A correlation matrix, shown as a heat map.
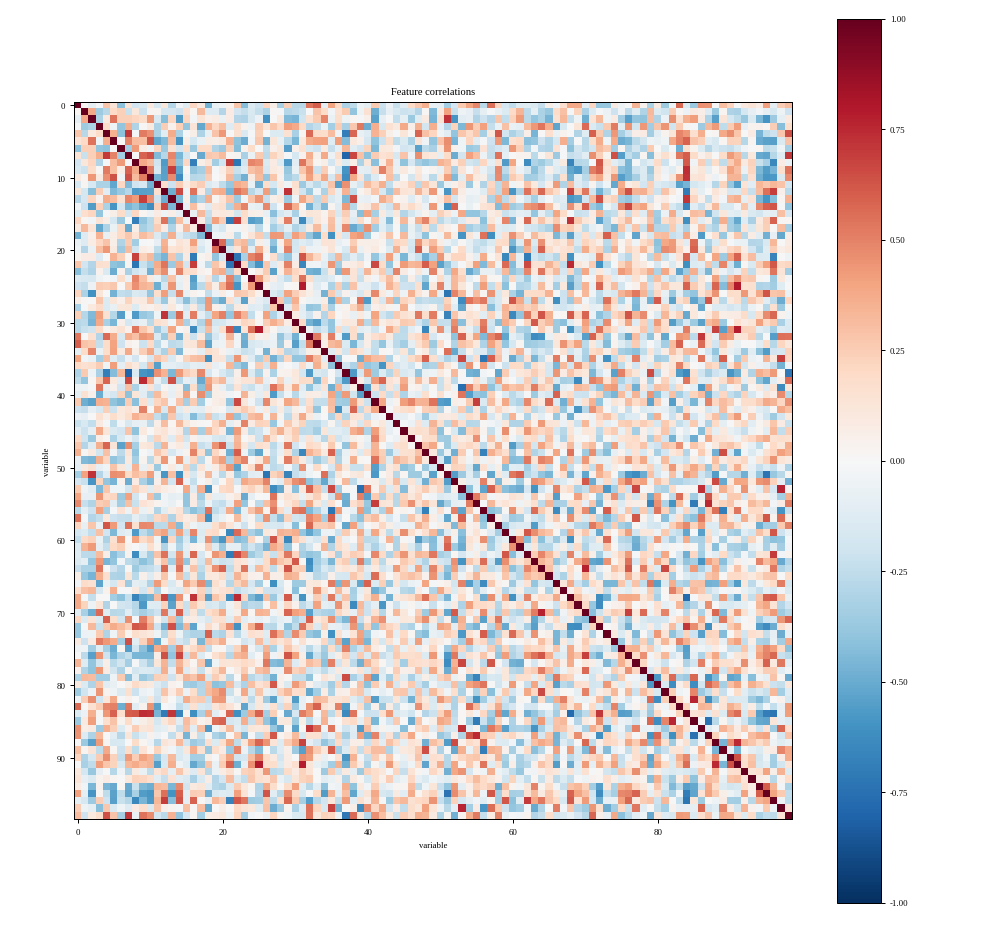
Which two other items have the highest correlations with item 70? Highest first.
64, 76
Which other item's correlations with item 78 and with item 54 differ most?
23
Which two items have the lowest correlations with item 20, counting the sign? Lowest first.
60, 27
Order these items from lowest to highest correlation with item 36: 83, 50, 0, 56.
0, 50, 56, 83
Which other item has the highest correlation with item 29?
12
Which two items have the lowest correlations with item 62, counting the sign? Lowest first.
21, 8
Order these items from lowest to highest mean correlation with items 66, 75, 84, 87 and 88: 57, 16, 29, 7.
16, 7, 29, 57
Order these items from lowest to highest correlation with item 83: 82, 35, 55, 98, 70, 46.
46, 70, 35, 82, 55, 98
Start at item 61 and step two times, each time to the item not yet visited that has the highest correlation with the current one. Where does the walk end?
2
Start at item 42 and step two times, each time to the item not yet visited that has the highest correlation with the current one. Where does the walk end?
9
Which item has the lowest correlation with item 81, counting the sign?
32
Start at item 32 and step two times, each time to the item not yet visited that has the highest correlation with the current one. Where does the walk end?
53
